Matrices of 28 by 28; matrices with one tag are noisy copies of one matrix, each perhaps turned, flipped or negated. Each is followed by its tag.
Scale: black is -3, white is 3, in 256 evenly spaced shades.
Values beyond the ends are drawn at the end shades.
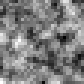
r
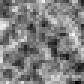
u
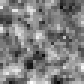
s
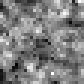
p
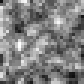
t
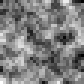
r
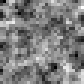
p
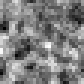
s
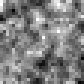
r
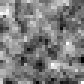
t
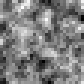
r
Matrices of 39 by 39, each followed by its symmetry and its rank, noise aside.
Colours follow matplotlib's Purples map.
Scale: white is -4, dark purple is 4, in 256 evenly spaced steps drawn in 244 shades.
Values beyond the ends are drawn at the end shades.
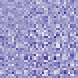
antisymmetric, rank four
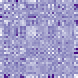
symmetric, rank three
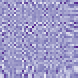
no symmetry, rank four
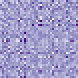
symmetric, rank four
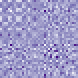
symmetric, rank four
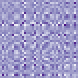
symmetric, rank two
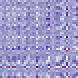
symmetric, rank two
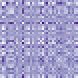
symmetric, rank two
